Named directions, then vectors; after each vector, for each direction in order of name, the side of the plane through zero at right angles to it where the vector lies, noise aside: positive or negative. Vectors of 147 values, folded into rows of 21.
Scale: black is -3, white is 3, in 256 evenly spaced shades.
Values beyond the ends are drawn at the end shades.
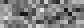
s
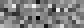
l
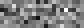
positive, negative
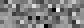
positive, positive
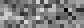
negative, positive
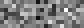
positive, negative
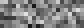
negative, negative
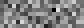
positive, positive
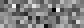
positive, positive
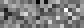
positive, negative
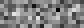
negative, negative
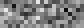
negative, positive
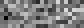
positive, negative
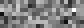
negative, negative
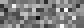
positive, negative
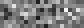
positive, negative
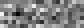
positive, positive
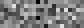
positive, negative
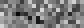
positive, positive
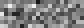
positive, positive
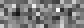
positive, positive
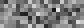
positive, positive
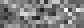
positive, negative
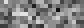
negative, negative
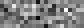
positive, negative
